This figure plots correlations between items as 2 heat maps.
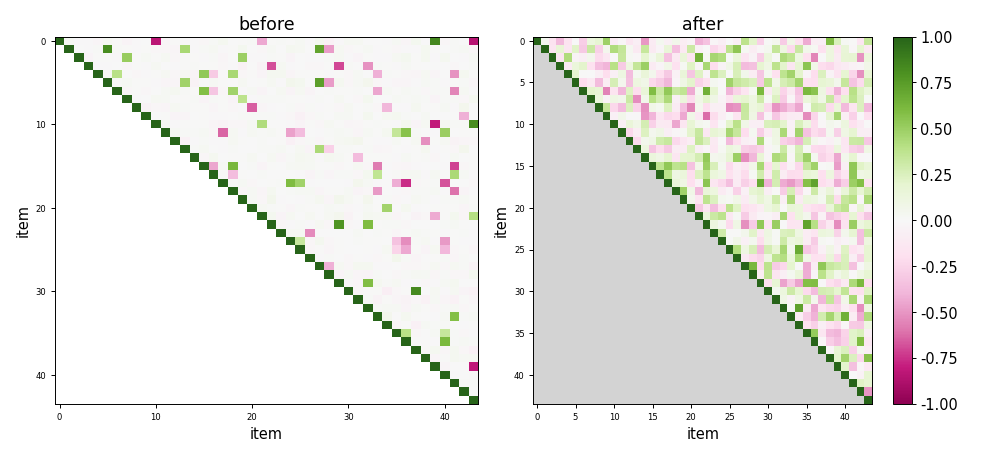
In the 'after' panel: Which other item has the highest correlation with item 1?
26
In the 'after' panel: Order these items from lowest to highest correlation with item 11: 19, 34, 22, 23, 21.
22, 19, 23, 21, 34
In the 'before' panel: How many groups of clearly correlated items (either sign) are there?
12
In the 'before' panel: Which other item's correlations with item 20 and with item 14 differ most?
8
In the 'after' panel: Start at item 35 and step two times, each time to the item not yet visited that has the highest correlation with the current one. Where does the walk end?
6
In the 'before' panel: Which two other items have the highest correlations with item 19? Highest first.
2, 7
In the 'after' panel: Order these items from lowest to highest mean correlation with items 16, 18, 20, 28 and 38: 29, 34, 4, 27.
4, 34, 29, 27
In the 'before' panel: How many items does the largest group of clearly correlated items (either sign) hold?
7
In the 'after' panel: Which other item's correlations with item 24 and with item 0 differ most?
21
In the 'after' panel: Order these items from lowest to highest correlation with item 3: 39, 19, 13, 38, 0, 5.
0, 38, 39, 19, 5, 13
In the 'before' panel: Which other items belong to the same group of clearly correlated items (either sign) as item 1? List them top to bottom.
5, 13, 27, 28
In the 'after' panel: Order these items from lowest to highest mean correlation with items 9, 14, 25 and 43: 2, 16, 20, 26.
16, 2, 20, 26
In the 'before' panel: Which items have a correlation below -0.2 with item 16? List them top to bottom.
4, 6, 15, 18
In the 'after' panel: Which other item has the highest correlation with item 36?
17
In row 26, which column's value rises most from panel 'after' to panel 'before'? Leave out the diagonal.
8
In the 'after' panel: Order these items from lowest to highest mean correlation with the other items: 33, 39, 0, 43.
39, 0, 33, 43
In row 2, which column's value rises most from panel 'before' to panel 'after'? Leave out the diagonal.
21
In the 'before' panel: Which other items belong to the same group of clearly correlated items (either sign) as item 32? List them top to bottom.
3, 22, 29
